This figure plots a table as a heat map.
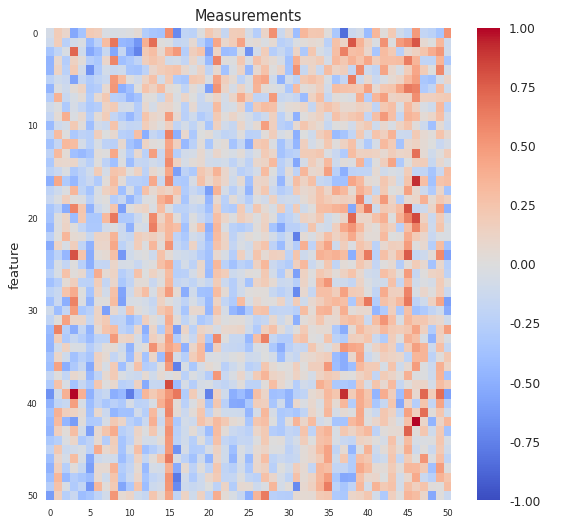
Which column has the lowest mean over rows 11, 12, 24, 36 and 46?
5
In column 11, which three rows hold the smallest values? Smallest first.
2, 1, 12
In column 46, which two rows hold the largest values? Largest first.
42, 16
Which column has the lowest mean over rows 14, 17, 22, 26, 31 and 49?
31
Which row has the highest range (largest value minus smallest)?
39
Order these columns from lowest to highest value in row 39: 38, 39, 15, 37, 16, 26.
38, 26, 39, 15, 16, 37
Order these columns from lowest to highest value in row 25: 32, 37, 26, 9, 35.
9, 37, 26, 35, 32
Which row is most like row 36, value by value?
48
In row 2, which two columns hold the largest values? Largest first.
3, 37
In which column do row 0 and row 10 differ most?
37
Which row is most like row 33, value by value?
50
